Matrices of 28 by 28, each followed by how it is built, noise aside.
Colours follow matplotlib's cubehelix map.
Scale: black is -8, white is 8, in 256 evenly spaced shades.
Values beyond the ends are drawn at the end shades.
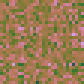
low rank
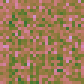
blocks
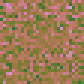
low rank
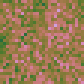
smooth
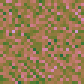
Toeplitz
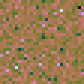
sparse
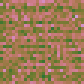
blocks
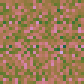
repeating columns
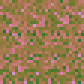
repeating columns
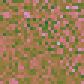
upper triangular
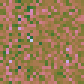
uneven columns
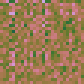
low rank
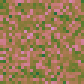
blocks
